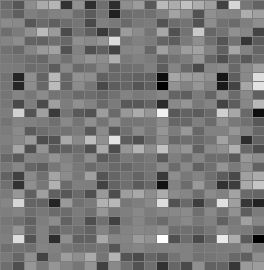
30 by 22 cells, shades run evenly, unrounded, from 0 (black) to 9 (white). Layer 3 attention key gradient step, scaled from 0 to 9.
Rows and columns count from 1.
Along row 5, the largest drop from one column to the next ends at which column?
11
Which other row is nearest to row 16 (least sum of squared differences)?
29
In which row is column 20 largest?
1
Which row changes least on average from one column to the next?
28
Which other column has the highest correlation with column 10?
8
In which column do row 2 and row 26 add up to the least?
10
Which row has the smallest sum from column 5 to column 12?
2
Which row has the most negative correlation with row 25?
16
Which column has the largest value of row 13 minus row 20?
14
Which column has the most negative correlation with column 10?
21
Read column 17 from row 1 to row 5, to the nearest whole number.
6 3 3 7 5
